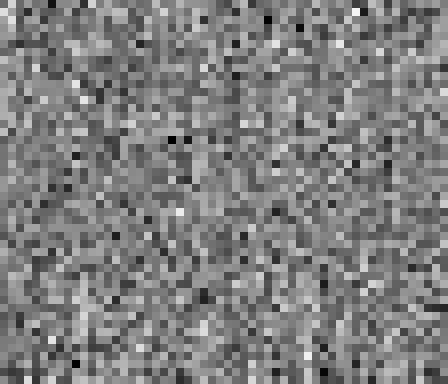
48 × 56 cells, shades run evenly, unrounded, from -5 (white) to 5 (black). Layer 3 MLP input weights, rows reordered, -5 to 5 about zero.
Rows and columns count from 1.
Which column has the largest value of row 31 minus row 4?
2
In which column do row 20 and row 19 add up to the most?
15
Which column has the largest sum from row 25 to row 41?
29
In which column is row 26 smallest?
56
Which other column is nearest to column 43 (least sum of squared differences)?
27
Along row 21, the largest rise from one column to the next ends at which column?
45
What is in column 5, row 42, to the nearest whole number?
3
